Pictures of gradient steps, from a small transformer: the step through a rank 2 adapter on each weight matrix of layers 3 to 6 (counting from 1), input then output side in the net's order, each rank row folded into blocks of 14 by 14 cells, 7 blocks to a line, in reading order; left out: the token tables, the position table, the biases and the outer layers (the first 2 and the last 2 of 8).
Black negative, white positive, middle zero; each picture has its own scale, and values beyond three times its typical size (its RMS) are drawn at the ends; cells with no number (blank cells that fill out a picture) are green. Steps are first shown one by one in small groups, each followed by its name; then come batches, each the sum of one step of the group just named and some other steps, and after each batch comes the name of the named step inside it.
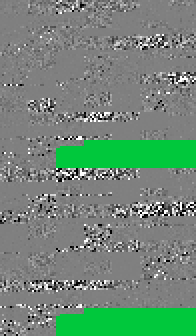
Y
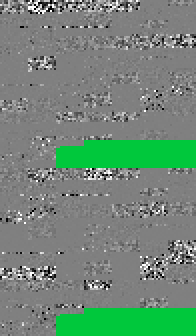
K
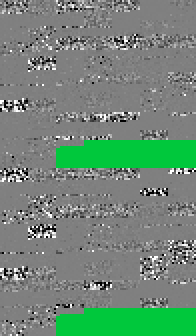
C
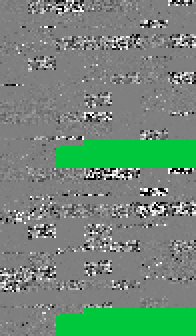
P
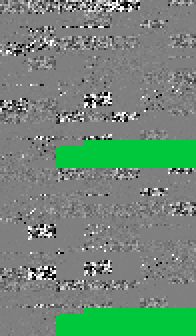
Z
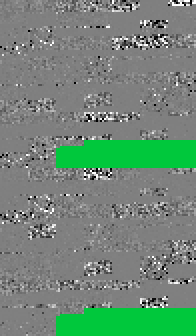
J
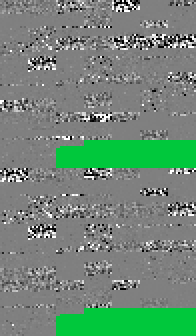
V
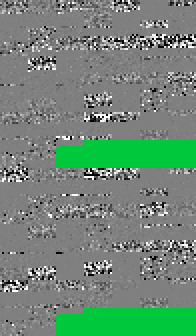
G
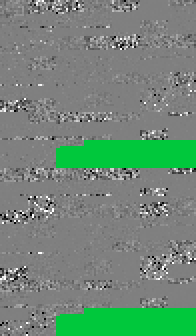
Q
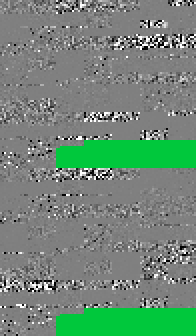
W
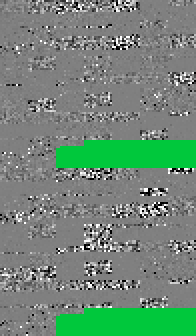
P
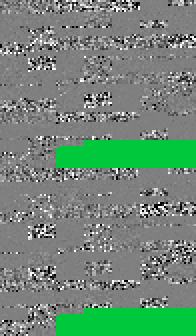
Z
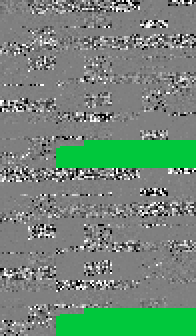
Y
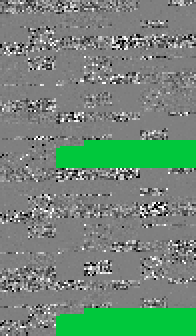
Q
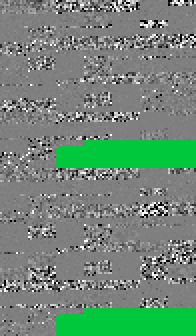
W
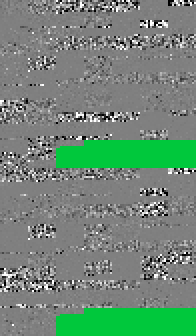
W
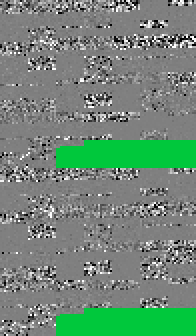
V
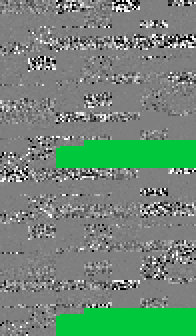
V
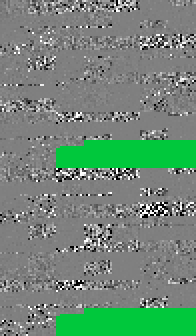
Y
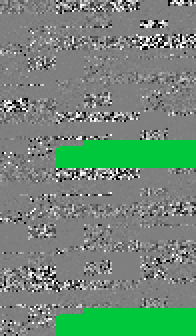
W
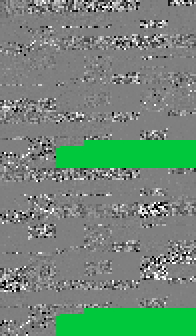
Q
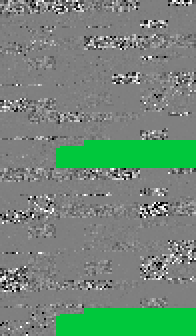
Q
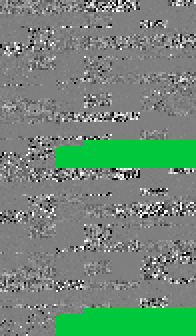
Y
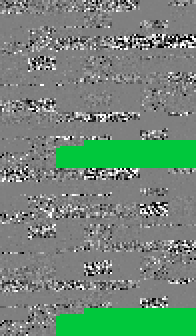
G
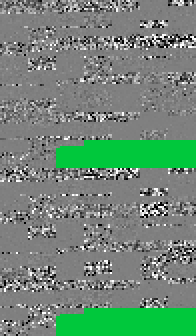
G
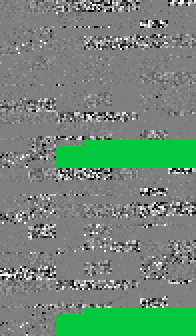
J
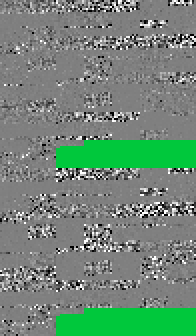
Y
